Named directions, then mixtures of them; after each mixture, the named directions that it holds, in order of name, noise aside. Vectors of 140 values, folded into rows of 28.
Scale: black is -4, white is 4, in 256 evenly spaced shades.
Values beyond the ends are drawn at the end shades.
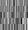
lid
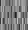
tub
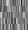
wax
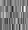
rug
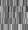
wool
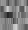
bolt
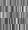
rug, wax.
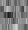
bolt.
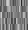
wax.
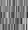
lid.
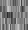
bolt, wax.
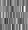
rug, wool.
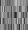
tub.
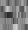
bolt.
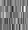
rug.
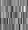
rug, tub.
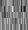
rug, wax.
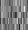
rug, tub.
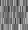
wool.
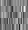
rug, tub.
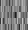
tub.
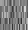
lid, rug.
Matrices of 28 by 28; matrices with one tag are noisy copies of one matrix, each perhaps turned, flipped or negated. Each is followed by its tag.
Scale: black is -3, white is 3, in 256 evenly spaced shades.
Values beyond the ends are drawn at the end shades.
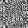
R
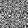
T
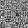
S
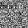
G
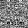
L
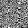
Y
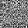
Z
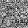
G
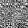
R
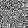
Z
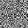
T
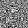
S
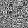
S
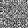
Z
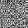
Z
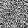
R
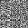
Y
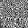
Y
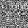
G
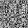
L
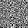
T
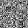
G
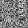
G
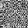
Z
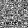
L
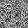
S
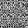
Z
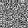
Z
